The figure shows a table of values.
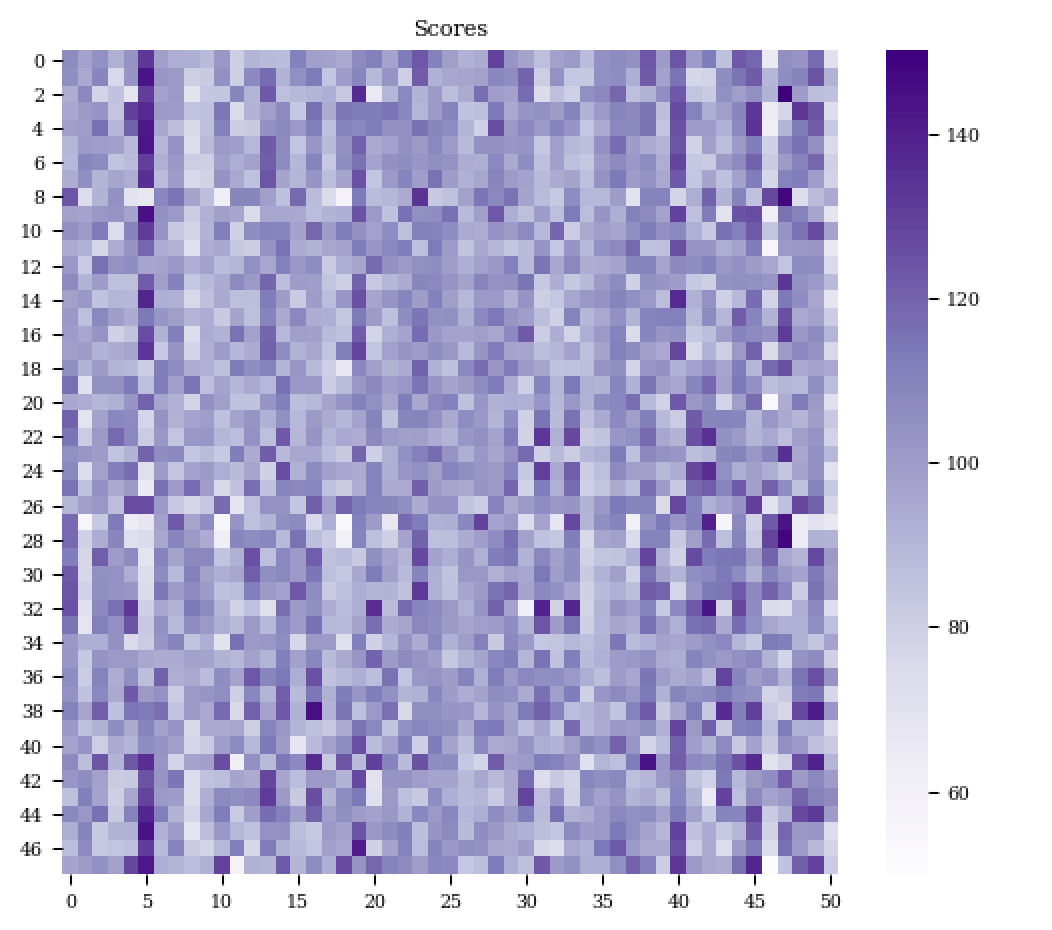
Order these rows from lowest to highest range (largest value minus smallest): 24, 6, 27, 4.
6, 24, 4, 27
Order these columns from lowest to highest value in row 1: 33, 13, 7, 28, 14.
33, 14, 7, 28, 13
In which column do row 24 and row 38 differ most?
42
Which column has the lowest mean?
50
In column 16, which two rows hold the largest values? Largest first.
38, 41
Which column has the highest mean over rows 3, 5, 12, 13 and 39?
5
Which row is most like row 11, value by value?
20
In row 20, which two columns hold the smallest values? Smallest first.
46, 50
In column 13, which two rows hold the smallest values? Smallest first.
32, 24
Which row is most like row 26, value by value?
3
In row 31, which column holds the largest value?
23
